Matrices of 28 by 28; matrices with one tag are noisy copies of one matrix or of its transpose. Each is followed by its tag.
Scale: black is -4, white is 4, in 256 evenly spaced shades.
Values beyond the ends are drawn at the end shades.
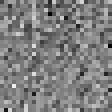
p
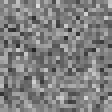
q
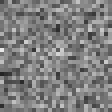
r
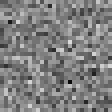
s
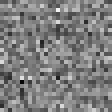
r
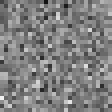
s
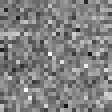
p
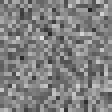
q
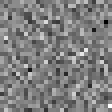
q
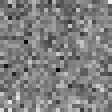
p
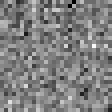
p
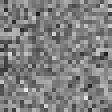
p
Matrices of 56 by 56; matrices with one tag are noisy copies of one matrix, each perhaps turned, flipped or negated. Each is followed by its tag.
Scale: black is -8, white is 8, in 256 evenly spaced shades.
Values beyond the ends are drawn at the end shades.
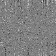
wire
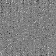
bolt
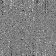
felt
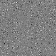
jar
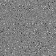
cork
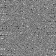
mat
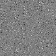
jar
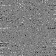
wire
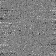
felt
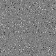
cork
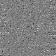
mat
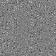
jar
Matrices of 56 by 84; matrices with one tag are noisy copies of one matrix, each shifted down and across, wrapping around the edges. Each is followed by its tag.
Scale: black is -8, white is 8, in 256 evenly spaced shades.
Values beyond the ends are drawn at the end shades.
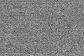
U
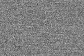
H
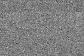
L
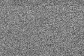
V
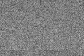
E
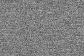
H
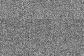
E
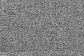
L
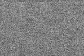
L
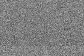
V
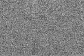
L
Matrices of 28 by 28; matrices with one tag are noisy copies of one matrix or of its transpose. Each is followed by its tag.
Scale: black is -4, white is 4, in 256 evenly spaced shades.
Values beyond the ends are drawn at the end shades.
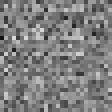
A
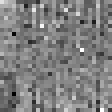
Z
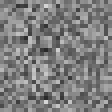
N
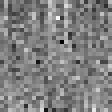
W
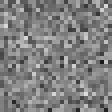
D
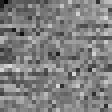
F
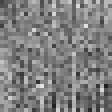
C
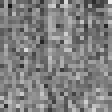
W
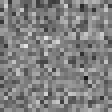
D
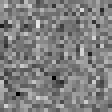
D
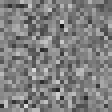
N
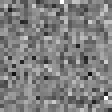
D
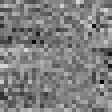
W
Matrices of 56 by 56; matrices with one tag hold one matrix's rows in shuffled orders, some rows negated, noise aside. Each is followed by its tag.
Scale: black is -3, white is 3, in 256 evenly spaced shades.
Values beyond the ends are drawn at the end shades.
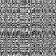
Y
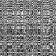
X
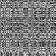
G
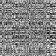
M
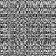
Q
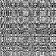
G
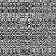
Y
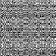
G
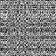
Q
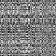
Y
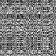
X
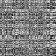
M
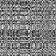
Y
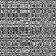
Y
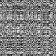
X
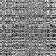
M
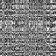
M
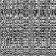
G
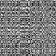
Y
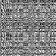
G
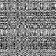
Q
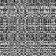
Q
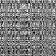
Y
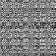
G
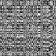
X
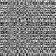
Q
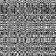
Q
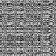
X
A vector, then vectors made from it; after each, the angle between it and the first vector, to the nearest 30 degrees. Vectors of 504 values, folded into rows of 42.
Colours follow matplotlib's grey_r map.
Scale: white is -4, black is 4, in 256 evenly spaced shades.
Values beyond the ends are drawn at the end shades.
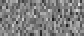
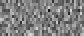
120 degrees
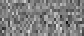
90 degrees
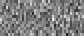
150 degrees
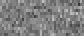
150 degrees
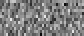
60 degrees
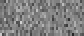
60 degrees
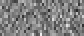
150 degrees
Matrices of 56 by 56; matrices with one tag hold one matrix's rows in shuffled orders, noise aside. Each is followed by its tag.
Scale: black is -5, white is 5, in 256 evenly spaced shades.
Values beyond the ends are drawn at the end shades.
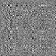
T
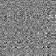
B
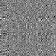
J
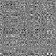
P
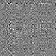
T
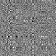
T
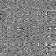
B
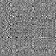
T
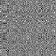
J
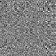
B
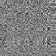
B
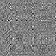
T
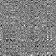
P
